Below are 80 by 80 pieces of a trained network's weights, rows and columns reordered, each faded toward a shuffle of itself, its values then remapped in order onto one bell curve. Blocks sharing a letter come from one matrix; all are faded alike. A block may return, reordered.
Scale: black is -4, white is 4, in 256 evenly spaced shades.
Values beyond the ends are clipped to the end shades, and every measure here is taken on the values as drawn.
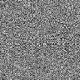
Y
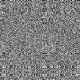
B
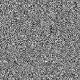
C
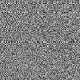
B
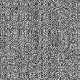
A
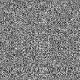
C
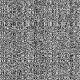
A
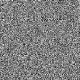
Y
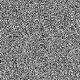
C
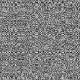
B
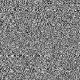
C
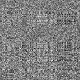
A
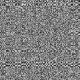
B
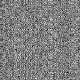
A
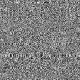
Y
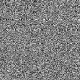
Y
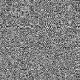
Y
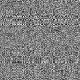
B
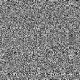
Y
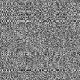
B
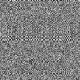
B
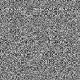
Y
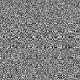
B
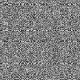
B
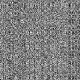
A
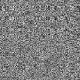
C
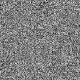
Y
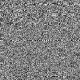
C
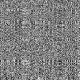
A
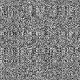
A
